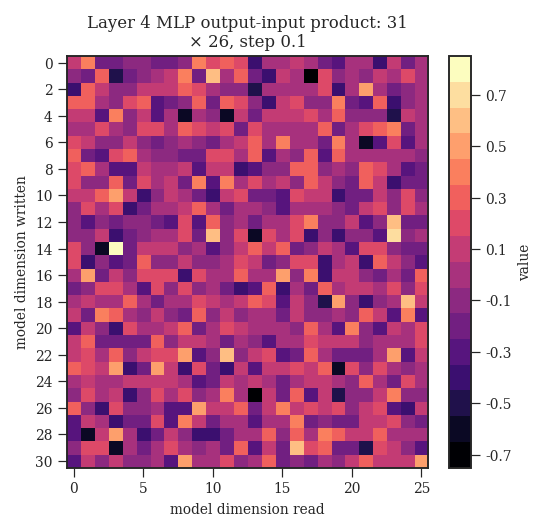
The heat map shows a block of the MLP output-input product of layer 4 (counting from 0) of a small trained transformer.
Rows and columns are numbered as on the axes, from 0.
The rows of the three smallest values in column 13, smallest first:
25, 13, 2
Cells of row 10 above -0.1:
14
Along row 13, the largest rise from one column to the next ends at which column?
23
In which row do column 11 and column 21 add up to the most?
9
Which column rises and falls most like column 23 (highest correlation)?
8
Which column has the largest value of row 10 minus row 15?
3
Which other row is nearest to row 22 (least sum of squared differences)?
5
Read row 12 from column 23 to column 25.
0.6 -0.2 -0.2
